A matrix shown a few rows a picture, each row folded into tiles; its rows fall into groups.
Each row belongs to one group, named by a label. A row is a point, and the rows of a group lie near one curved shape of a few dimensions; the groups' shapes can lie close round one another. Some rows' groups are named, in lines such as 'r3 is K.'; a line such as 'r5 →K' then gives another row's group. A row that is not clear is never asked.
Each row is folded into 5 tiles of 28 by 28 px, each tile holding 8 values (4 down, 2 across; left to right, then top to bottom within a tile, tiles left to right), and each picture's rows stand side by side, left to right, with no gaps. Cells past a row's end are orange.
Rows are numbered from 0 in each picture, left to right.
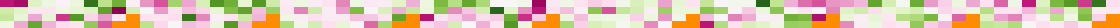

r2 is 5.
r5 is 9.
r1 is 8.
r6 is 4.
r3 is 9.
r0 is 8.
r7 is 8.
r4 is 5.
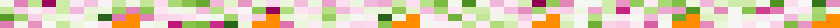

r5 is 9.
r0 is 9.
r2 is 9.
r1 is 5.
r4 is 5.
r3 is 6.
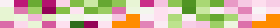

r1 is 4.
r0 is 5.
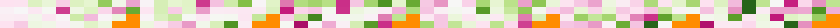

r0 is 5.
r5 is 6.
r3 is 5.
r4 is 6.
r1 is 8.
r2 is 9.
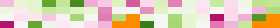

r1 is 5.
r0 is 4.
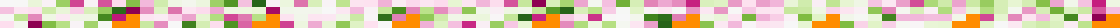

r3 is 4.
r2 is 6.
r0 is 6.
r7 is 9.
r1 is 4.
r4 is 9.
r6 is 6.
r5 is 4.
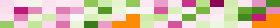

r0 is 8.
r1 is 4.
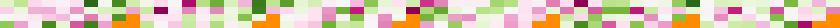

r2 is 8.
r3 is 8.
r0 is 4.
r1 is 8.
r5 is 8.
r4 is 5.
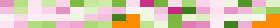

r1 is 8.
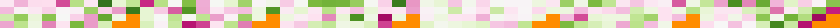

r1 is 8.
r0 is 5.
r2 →4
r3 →5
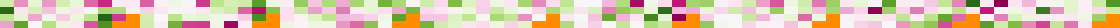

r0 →9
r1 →5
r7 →5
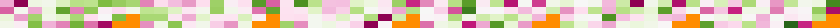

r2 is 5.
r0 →5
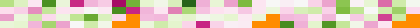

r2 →5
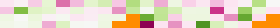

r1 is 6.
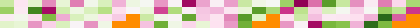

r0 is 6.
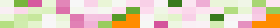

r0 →5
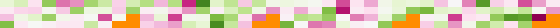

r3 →9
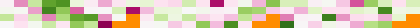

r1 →6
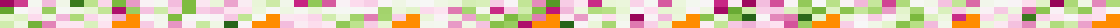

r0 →8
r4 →5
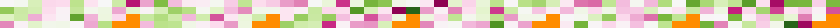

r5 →8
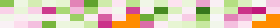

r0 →8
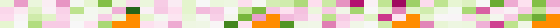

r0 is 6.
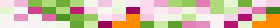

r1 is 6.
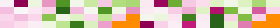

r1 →5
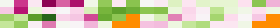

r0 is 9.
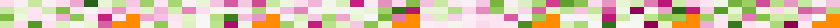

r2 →6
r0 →8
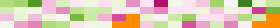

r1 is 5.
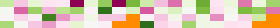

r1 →5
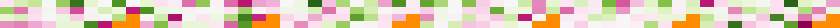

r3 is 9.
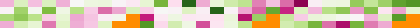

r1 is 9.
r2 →5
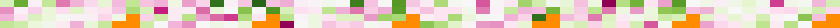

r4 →8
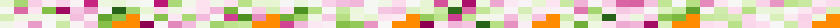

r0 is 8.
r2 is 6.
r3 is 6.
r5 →8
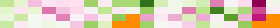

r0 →4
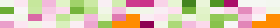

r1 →4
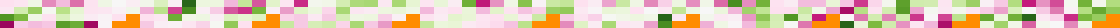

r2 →5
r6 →5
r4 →9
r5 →4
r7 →9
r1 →6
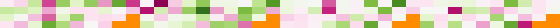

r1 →5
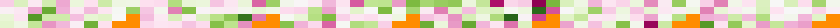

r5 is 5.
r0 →8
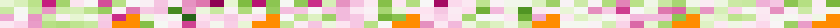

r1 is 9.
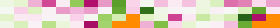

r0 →8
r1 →9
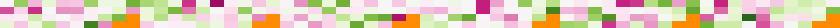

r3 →9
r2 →4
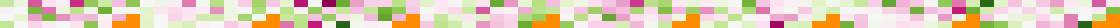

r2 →6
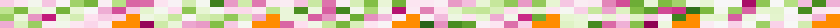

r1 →4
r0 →8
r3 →5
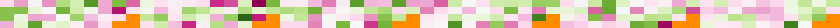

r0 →8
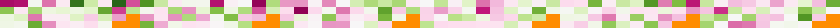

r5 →4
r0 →8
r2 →8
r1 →9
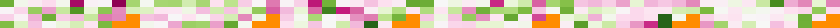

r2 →6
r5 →9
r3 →9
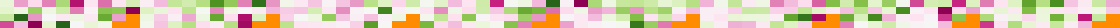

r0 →6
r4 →5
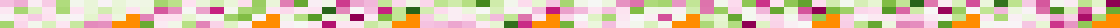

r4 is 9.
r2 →8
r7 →5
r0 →5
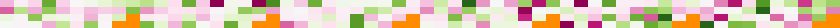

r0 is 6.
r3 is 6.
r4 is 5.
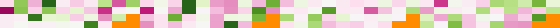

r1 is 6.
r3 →5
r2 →8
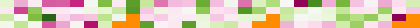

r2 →4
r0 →9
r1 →5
